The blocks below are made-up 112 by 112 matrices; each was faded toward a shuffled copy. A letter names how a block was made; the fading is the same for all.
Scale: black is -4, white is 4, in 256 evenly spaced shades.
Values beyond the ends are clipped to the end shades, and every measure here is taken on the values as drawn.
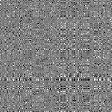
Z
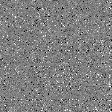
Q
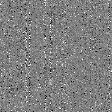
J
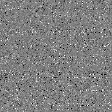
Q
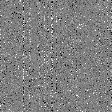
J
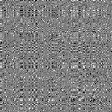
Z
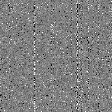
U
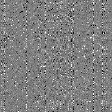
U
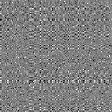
Z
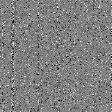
J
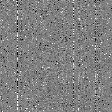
U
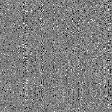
U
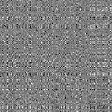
Z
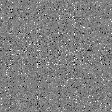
Q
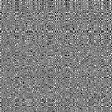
Z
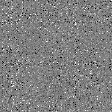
Q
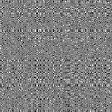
Z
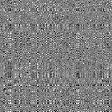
Z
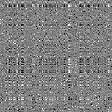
Z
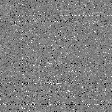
Q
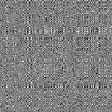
Z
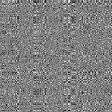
Z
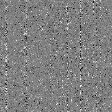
J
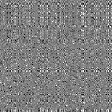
Z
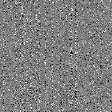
J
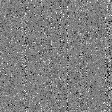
J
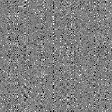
U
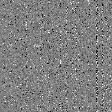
J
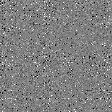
Q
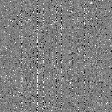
U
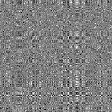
Z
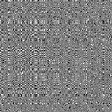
Z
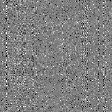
U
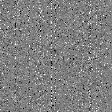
J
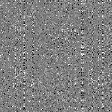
U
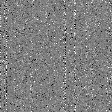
J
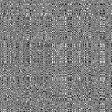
Z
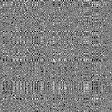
Z
